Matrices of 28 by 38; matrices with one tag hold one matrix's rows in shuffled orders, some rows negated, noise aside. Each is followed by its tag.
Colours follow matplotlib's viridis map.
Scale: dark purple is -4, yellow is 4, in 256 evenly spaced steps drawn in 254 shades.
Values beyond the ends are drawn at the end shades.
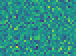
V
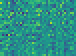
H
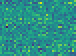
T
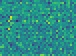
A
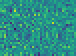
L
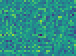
T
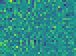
L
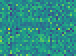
A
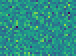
V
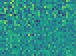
L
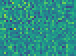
L
